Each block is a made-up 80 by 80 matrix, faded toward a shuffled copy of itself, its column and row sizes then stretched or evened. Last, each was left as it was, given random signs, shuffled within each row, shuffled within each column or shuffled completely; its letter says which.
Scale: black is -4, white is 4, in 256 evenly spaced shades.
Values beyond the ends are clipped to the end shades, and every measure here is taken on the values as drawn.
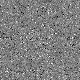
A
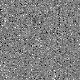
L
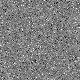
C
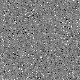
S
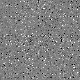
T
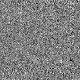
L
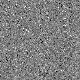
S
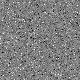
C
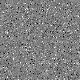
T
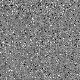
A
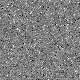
C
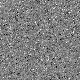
C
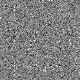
T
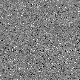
A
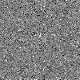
T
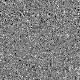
T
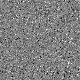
A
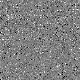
T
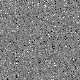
S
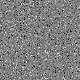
S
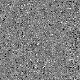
L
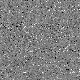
A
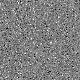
S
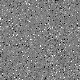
S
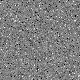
C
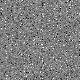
S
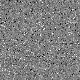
A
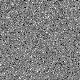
A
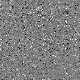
L
